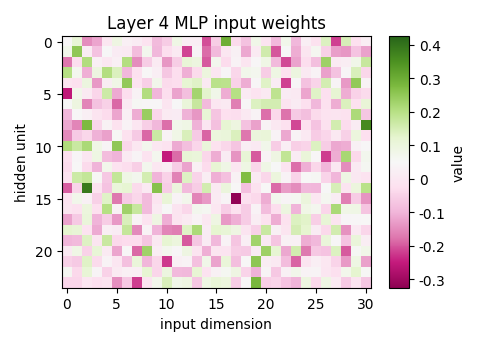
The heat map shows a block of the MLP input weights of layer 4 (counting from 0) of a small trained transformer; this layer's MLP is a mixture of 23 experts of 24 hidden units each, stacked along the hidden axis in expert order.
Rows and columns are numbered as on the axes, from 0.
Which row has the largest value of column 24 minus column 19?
11
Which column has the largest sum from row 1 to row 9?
29
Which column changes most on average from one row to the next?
12
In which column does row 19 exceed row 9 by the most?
4
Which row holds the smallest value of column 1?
8
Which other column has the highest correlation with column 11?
19
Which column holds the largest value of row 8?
30
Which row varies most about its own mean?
14
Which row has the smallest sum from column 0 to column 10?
9
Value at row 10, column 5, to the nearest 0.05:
0.25
